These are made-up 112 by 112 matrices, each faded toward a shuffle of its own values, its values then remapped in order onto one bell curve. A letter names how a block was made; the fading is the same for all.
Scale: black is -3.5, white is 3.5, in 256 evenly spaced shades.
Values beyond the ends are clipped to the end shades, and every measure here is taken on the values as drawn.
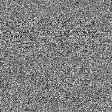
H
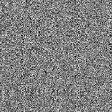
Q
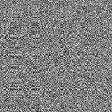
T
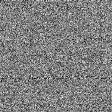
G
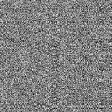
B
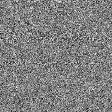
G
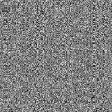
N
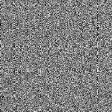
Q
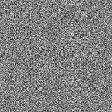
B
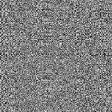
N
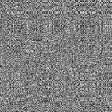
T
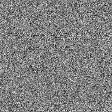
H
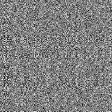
Q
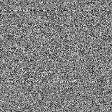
H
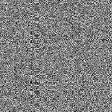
Q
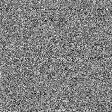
G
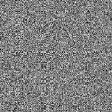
N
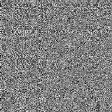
Q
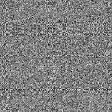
Q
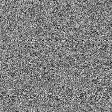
G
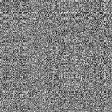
N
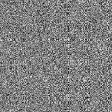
N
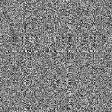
Q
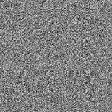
B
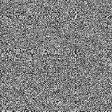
Q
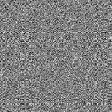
T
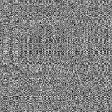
T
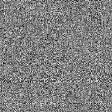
Q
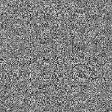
Q
